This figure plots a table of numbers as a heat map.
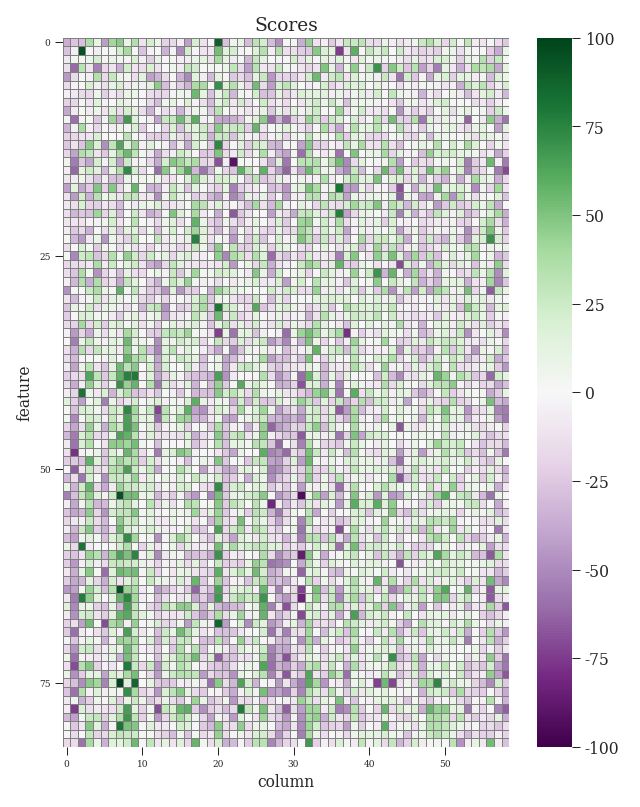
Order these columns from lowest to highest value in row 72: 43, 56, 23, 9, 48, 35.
23, 48, 35, 9, 56, 43
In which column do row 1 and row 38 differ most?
2
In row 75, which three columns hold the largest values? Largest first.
7, 9, 49
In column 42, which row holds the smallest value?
27
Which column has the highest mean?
8
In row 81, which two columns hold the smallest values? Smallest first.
31, 28
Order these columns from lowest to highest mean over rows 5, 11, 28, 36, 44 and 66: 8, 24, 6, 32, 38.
24, 6, 32, 38, 8
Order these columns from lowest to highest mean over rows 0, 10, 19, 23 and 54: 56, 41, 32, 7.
7, 32, 56, 41
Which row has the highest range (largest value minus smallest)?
53
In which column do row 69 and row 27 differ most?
15
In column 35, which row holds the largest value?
74
